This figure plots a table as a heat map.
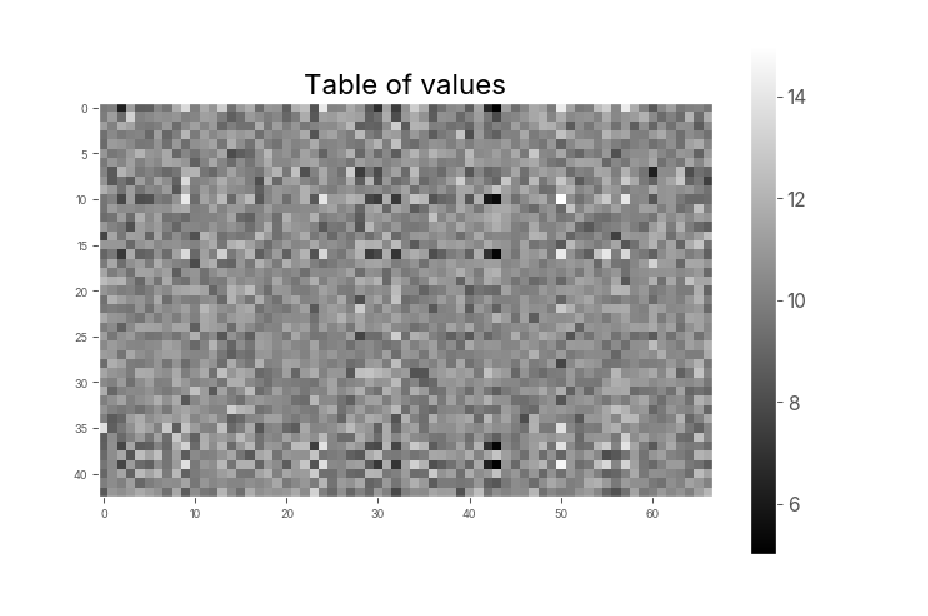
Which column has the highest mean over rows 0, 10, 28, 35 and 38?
50
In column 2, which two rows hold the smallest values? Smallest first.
0, 16
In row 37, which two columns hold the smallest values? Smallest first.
43, 42
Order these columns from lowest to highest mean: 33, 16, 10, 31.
10, 33, 16, 31
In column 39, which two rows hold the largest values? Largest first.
8, 3
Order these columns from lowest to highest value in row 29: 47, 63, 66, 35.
35, 63, 47, 66
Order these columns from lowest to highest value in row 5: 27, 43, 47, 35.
35, 43, 27, 47
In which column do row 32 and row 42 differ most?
32
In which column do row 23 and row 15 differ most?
57
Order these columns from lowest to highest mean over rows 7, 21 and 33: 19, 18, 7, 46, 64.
7, 64, 46, 18, 19
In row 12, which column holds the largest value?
36
